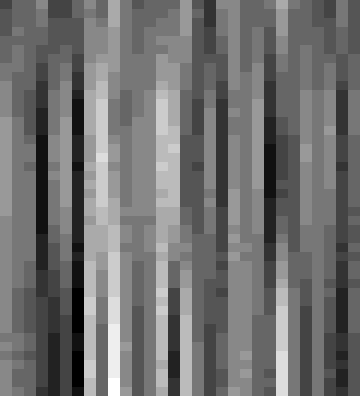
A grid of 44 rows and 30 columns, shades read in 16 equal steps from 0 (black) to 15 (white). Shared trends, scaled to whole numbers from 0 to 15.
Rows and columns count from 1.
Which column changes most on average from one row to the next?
14
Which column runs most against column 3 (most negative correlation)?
25
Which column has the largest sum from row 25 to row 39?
10
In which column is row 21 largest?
9
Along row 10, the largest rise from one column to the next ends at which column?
8
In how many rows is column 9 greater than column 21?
28
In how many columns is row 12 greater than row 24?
9
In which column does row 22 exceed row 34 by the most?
15
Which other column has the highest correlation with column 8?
21
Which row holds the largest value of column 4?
1
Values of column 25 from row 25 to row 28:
5 5 5 5
